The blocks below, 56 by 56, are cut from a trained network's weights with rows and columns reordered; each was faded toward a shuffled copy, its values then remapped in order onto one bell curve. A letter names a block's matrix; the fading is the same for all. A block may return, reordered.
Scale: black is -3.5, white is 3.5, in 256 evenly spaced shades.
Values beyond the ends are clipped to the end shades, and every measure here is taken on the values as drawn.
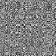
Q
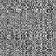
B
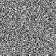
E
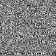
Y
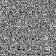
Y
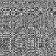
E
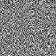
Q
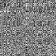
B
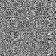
E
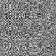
B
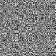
B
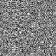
E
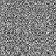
E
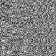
E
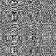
B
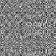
B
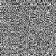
E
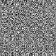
Q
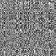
Q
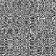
B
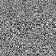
Y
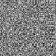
E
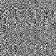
Q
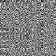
Q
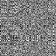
B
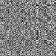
B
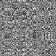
Q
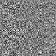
Q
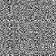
B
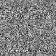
Y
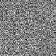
E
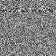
Y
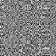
Q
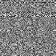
Y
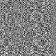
Q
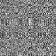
B
